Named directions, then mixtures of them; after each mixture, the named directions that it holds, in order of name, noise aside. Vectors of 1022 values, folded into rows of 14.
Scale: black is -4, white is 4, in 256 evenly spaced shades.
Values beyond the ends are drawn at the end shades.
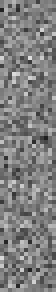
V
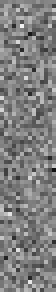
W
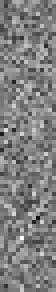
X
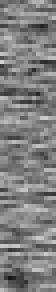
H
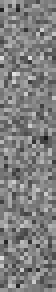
V.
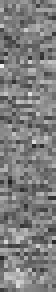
H, V.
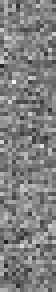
H, V, X.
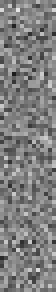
V, W.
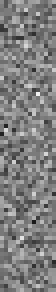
W, X.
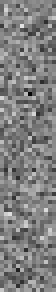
H, V, W.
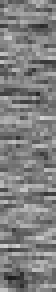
H.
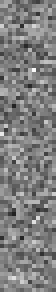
H, W, X.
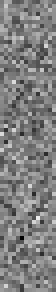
X.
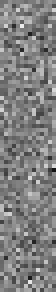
W.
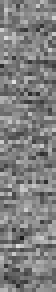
H, V, X.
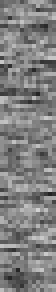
H.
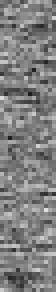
H, W.
